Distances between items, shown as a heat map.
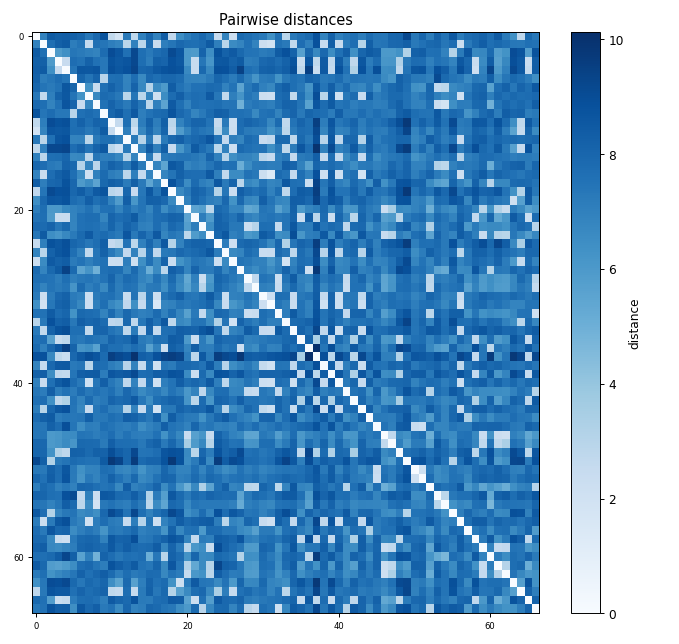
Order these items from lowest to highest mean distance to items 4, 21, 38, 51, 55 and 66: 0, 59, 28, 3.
3, 28, 59, 0
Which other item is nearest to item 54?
8
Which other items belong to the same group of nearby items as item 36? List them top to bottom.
17, 27, 60
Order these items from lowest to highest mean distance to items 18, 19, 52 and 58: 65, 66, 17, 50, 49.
66, 65, 50, 17, 49
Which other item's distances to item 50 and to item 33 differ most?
51
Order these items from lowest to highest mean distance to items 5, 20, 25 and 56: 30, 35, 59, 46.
30, 46, 59, 35
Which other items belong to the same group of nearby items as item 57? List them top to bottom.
44
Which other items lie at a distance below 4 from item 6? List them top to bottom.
8, 15, 53, 54
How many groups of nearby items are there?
12
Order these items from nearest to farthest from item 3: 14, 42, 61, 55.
42, 61, 55, 14
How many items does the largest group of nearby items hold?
13
